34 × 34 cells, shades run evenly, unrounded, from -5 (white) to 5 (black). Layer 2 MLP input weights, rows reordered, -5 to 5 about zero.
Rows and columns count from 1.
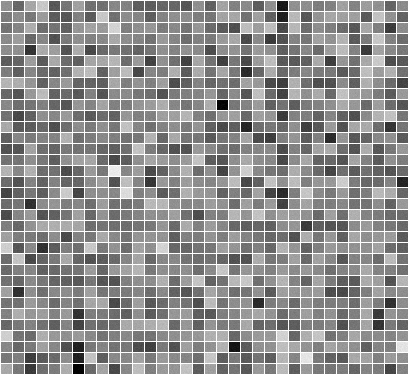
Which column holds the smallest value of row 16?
10
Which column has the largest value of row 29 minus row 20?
7
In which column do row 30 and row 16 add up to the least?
21
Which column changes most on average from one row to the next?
33
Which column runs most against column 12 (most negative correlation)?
4
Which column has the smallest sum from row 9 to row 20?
25
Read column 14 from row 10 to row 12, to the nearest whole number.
-2 -1 0
